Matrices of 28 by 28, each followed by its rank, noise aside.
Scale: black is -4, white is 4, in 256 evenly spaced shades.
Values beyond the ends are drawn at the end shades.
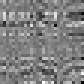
two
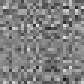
four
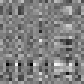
three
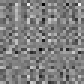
three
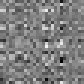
three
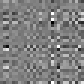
two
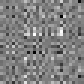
three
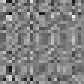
three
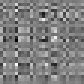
two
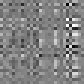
two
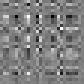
two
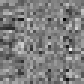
four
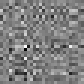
three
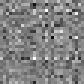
three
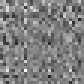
five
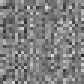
five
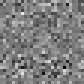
four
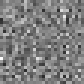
five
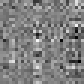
three
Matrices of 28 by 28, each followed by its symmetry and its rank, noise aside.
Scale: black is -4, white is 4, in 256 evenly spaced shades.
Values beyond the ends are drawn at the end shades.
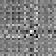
symmetric, rank two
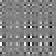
no symmetry, rank one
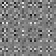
symmetric, rank two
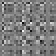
symmetric, rank two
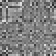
symmetric, rank three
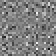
no symmetry, rank three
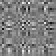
antisymmetric, rank two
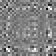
symmetric, rank three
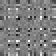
symmetric, rank two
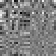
no symmetry, rank three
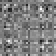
symmetric, rank three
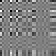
symmetric, rank one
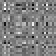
no symmetry, rank two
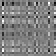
no symmetry, rank one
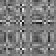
no symmetry, rank two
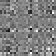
no symmetry, rank three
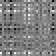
antisymmetric, rank two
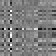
no symmetry, rank one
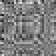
antisymmetric, rank two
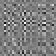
no symmetry, rank two
